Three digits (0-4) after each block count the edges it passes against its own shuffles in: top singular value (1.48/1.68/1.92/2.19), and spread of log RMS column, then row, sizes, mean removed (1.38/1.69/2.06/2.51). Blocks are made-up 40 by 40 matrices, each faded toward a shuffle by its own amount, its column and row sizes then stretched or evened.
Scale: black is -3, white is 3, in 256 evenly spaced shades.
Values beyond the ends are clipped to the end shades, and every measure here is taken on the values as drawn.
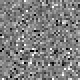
0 0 2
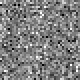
0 0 0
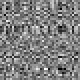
4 2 3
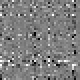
0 3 3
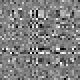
4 2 4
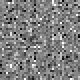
1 1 0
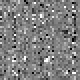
1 4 1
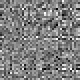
4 2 3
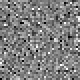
0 0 0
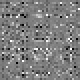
3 2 4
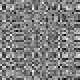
4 3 2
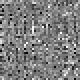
2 3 0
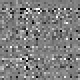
1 3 4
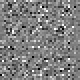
1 2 3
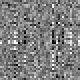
3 3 2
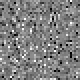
0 2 0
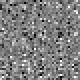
2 3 0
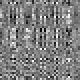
4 4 3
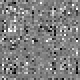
2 3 3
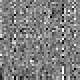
3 3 0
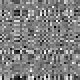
4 0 4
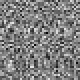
3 0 1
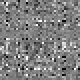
2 3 4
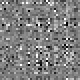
1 3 4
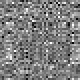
3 2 1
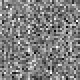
1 0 0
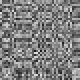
4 2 2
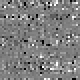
1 1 4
